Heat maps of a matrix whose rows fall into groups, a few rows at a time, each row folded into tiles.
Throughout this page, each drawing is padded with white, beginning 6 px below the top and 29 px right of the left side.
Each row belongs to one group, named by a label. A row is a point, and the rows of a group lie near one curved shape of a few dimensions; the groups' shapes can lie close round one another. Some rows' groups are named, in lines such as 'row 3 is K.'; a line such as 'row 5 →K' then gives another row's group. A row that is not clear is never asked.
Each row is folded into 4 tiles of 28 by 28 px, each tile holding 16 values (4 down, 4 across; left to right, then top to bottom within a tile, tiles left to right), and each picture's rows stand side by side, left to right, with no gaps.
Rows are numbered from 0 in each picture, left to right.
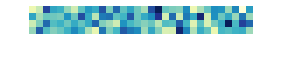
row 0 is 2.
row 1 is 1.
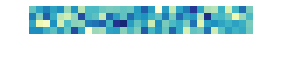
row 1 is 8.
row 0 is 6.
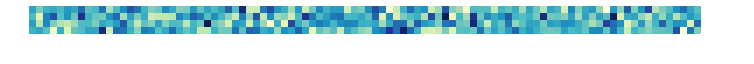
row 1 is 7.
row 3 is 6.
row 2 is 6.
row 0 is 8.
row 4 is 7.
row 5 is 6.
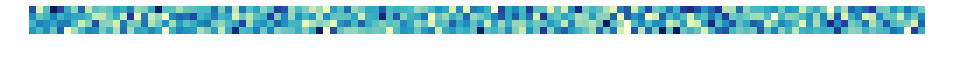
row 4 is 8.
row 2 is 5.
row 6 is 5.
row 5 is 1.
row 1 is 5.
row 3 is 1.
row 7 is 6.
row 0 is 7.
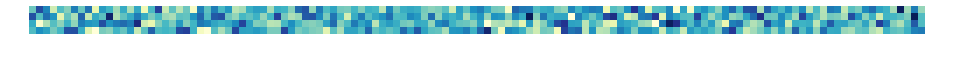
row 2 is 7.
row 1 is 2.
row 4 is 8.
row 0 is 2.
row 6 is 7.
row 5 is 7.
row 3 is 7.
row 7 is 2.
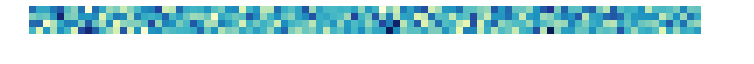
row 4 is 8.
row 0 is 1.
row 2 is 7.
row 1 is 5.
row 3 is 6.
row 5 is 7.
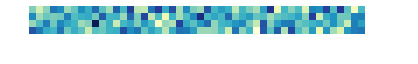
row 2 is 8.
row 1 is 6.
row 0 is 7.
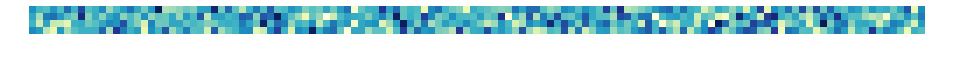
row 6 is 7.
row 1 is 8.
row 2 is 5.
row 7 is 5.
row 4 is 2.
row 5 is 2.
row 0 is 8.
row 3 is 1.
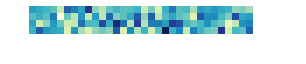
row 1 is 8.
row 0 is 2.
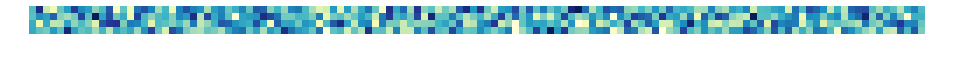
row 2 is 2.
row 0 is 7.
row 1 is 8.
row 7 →8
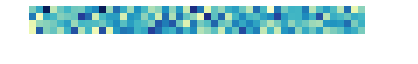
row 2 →7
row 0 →8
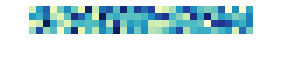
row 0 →1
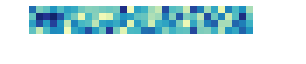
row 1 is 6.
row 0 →5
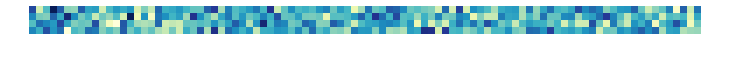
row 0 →7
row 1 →8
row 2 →5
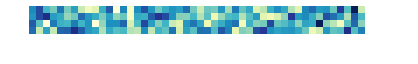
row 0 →2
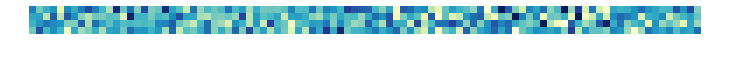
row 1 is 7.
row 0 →2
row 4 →7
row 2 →1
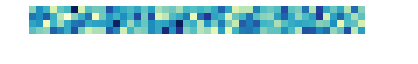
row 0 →6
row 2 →1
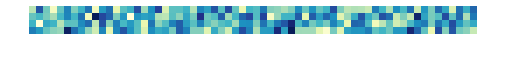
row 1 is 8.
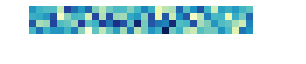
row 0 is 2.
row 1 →6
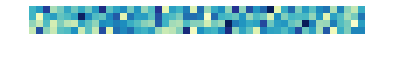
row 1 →1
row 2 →5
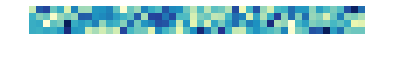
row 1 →5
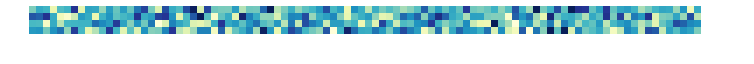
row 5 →1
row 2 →5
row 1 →7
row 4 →1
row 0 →6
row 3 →7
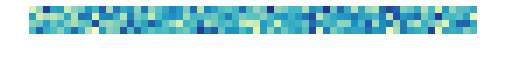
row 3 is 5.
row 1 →1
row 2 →8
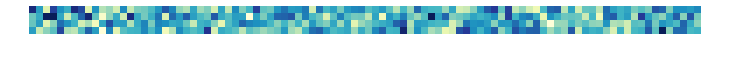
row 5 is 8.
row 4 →2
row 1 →5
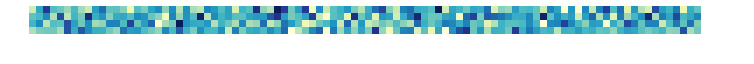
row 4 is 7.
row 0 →1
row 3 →8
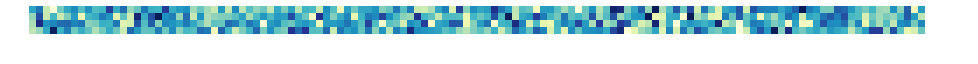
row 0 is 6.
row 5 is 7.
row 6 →1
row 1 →5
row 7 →5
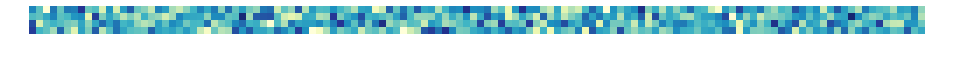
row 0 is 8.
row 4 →2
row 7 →7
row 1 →2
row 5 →8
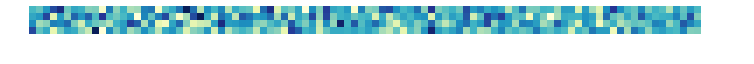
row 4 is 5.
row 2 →1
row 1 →7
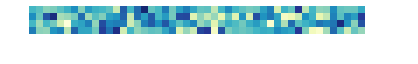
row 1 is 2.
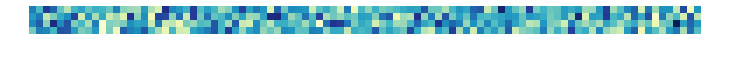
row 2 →7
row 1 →8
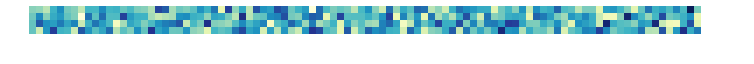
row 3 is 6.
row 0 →8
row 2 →1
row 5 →7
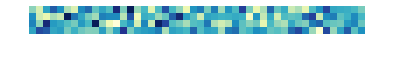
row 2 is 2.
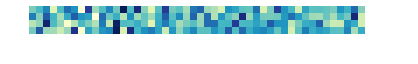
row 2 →7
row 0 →1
